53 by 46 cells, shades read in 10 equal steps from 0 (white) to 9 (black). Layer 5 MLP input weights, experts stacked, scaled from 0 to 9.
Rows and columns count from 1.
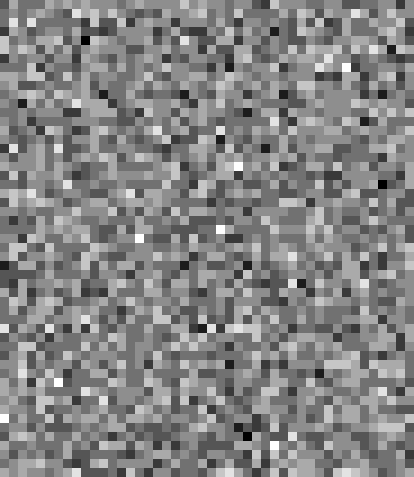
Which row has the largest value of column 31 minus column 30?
4
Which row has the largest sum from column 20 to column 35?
30
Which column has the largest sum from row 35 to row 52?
26
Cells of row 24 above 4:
17
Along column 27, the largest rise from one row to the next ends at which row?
20
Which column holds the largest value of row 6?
44
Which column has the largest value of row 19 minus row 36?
10
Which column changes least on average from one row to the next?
34
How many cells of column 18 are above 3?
37
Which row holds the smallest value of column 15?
22
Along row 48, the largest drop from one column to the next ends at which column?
31
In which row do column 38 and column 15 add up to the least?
53
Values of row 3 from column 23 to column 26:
4 5 3 5
